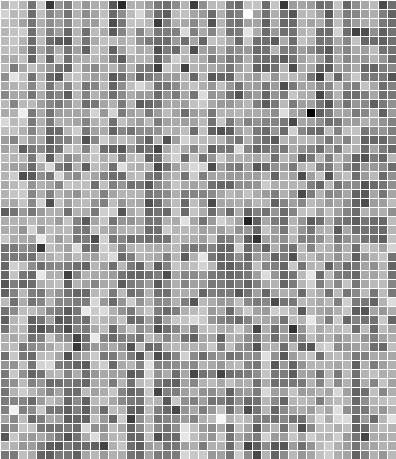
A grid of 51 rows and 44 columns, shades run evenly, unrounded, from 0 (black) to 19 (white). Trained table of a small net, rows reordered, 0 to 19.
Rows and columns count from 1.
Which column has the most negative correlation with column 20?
17
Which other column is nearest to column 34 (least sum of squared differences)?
9
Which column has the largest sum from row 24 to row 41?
12
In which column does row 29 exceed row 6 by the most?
13
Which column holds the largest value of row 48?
21
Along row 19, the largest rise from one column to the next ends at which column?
14
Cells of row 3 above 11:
26
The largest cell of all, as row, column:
2, 28
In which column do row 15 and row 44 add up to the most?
33
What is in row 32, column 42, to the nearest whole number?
14
